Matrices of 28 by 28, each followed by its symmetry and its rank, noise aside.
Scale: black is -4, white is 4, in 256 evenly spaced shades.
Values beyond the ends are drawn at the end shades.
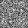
symmetric, rank five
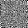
antisymmetric, rank four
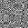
no symmetry, rank four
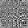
no symmetry, rank four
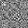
symmetric, rank four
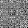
symmetric, rank four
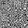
symmetric, rank four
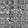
antisymmetric, rank four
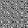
antisymmetric, rank four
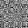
antisymmetric, rank four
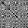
symmetric, rank four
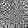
symmetric, rank four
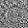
antisymmetric, rank four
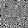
no symmetry, rank four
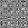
symmetric, rank four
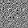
symmetric, rank four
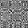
no symmetry, rank four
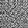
no symmetry, rank four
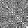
symmetric, rank four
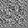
antisymmetric, rank four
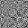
symmetric, rank four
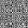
no symmetry, rank four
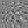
antisymmetric, rank four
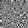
no symmetry, rank four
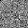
symmetric, rank five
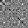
symmetric, rank four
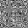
antisymmetric, rank four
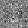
antisymmetric, rank four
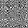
antisymmetric, rank four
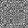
symmetric, rank five
